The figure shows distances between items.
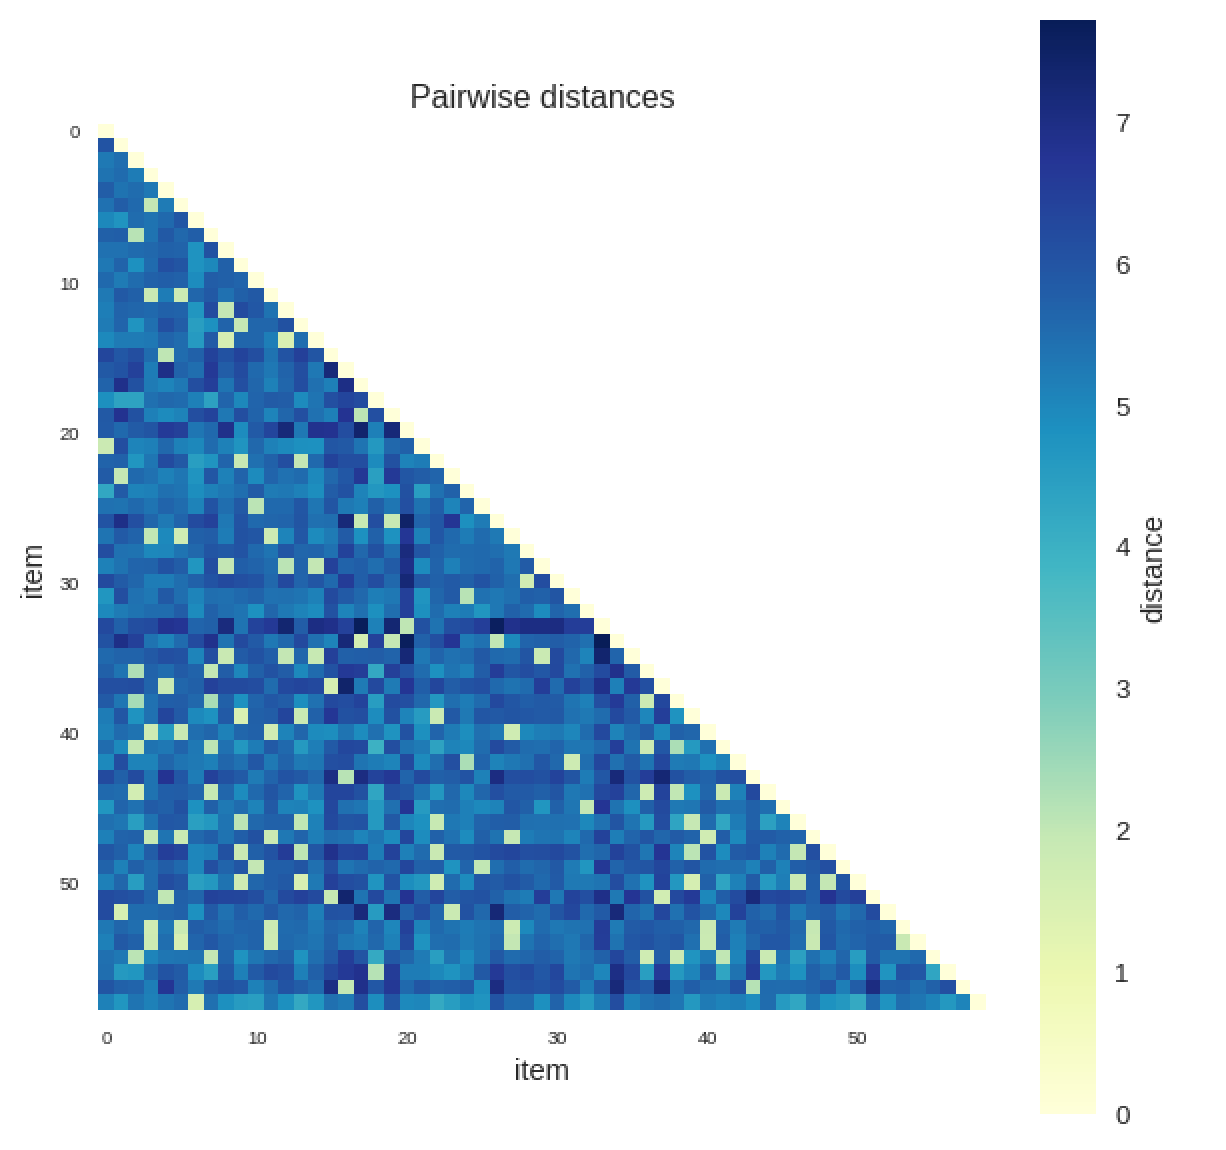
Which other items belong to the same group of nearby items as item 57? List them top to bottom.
16, 43
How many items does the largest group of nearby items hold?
8
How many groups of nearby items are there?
16
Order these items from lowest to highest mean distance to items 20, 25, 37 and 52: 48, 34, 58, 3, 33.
58, 33, 3, 48, 34
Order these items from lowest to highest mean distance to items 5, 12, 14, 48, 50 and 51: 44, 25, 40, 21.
40, 21, 44, 25
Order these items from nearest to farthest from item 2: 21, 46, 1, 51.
46, 21, 1, 51
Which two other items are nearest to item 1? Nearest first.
52, 23
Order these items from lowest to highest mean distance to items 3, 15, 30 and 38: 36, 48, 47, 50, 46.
47, 36, 46, 50, 48
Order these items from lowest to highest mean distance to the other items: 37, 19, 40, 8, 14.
40, 14, 8, 19, 37
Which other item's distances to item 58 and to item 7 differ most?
6
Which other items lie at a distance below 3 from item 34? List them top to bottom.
17, 19, 26
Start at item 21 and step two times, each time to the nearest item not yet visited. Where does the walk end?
24
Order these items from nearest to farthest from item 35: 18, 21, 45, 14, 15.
14, 45, 21, 18, 15
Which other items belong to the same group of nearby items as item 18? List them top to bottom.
56
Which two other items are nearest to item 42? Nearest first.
31, 24
